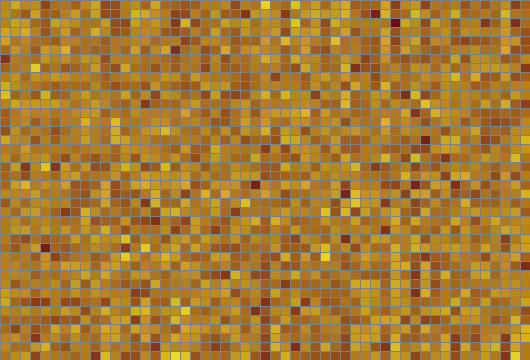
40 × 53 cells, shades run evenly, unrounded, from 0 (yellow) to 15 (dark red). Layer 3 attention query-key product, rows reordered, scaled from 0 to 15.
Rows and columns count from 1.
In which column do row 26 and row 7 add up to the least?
30
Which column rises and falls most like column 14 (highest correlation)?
7
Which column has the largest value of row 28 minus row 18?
5
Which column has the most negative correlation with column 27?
40
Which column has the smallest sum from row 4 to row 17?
39
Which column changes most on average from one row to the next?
43
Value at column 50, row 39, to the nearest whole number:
3
